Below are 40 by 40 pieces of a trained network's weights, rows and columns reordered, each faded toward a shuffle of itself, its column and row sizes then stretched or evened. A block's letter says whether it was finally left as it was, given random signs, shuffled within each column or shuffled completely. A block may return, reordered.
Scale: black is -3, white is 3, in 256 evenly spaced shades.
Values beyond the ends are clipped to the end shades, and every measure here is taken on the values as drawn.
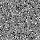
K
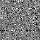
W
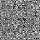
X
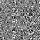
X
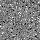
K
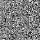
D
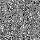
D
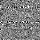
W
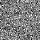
D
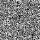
D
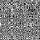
X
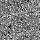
D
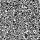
D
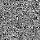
W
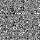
W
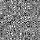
X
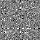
W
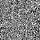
D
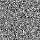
X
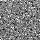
K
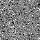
D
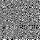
X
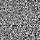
W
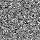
K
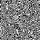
D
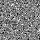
K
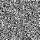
D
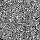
K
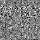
W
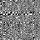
X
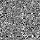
W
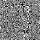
W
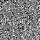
D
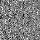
D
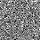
W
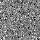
K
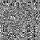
X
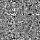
W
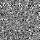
W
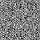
X
